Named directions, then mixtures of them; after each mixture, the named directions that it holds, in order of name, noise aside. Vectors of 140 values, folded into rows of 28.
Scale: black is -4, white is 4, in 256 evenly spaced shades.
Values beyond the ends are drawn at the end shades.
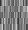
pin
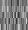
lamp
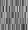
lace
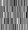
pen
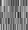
lamp, pen, pin.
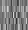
lamp.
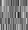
lamp, pen, pin.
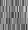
lace, pin.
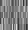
pin.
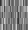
pin.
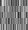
lamp, pen, pin.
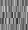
lamp, pen.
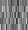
lamp.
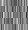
pen.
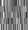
pen, pin.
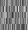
lace.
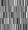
pen.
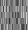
lace, lamp.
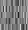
lace, lamp.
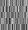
lace.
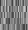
lace, pin.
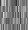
lace, pen, pin.
